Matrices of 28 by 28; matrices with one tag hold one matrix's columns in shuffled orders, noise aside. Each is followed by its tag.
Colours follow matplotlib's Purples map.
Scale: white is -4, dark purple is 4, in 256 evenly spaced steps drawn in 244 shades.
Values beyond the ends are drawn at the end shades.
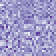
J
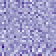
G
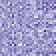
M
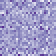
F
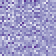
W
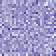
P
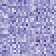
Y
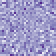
G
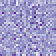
P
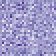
M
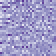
W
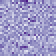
W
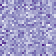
M
